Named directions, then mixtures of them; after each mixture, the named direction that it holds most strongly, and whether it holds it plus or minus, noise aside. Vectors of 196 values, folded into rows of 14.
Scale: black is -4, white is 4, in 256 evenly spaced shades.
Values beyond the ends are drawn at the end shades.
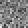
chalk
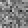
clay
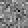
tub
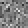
tub, minus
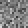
chalk, plus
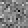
tub, plus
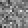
clay, minus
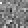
chalk, minus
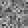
tub, minus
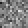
clay, minus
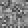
tub, plus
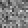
clay, minus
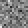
clay, plus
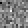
clay, minus
